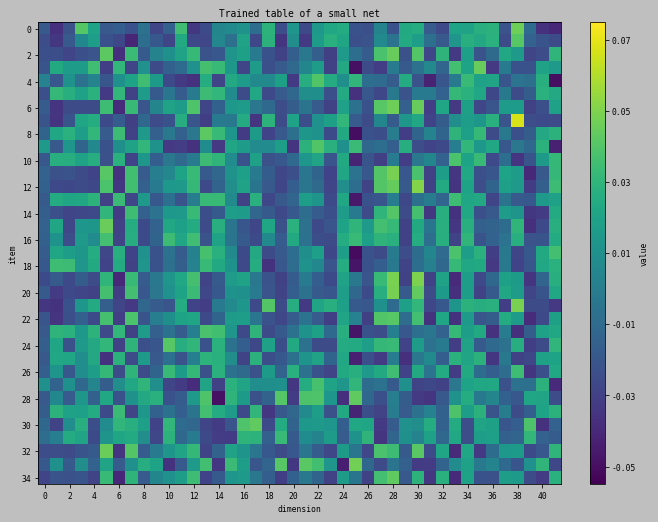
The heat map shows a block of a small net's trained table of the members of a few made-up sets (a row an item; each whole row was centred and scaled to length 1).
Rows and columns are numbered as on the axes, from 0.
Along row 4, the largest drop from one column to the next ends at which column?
41
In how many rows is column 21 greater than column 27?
17
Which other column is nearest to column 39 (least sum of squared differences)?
19
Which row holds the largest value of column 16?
30
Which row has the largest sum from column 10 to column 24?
23
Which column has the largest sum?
34
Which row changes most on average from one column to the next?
15
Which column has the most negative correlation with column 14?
16
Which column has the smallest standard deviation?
0
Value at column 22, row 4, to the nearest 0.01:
0.04
